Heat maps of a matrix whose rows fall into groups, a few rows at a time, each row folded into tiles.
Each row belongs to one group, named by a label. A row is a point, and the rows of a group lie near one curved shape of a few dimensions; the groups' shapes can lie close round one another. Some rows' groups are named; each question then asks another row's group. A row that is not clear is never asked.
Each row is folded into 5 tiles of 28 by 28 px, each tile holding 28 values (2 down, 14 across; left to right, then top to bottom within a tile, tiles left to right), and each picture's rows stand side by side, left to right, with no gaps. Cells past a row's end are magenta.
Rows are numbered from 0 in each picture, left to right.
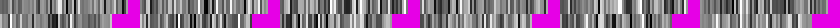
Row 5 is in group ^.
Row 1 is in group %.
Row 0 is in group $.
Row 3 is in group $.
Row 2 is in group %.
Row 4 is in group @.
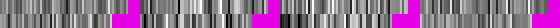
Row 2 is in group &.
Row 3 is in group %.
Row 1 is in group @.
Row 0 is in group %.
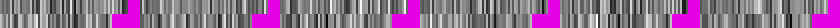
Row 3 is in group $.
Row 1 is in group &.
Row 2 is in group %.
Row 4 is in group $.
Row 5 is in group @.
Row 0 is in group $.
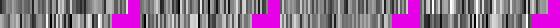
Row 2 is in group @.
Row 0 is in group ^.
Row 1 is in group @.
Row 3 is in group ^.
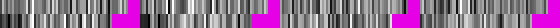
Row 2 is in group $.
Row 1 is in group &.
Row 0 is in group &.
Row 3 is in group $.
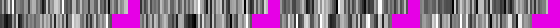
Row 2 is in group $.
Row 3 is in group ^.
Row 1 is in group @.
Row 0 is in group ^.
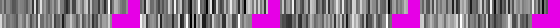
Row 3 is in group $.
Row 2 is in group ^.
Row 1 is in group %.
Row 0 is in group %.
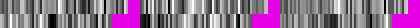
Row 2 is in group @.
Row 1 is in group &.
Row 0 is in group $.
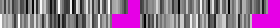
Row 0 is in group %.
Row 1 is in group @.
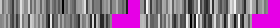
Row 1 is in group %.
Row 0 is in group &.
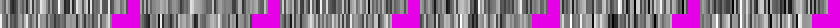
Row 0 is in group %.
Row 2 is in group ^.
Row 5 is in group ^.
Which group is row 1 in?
&
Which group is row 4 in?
$
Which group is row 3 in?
$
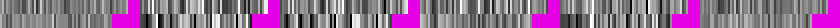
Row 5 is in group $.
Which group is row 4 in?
&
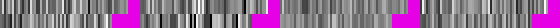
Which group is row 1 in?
^
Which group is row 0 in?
^
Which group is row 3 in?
&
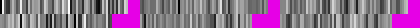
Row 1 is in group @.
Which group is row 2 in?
%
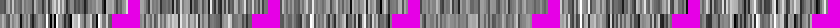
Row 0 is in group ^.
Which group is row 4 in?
&
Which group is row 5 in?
%
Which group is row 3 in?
@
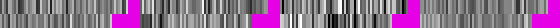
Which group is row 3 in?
@
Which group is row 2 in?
$
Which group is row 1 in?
^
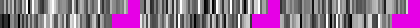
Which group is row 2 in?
^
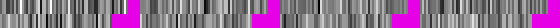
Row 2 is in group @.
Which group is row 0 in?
&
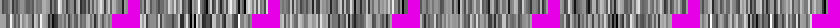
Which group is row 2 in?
$
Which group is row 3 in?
@
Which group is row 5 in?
$
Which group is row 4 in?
$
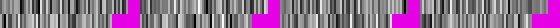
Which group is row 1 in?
@
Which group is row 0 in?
@
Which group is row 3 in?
^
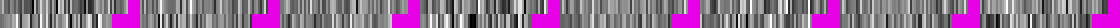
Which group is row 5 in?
%
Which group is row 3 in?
$
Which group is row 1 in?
&
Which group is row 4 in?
&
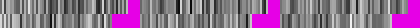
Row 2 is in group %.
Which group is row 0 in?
@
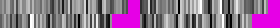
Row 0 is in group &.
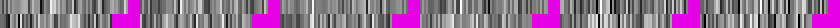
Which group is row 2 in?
&
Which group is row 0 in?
&
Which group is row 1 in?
@
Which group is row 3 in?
@
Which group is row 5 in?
@
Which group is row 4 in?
$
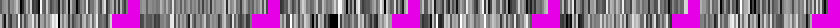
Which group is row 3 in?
^
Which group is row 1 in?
&
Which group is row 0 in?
@
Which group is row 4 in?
^
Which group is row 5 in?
$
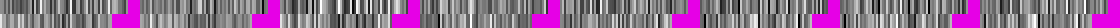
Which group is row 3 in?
&
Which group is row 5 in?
@
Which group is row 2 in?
%
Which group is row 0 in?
%
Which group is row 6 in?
@
